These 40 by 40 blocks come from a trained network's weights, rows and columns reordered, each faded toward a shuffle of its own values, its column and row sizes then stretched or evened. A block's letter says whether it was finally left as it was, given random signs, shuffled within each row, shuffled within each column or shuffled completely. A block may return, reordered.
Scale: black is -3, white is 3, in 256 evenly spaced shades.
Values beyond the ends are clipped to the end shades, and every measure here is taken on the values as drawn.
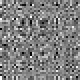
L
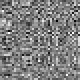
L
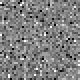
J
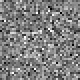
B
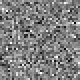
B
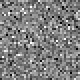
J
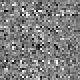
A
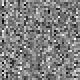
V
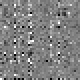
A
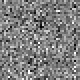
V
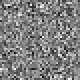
A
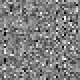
V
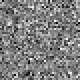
B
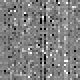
V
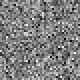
J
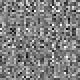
L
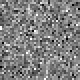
J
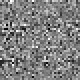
A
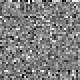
B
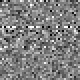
B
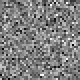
J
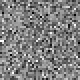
J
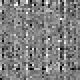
L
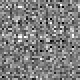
A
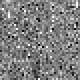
V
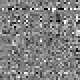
A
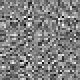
L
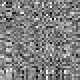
L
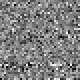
B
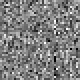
V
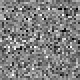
B
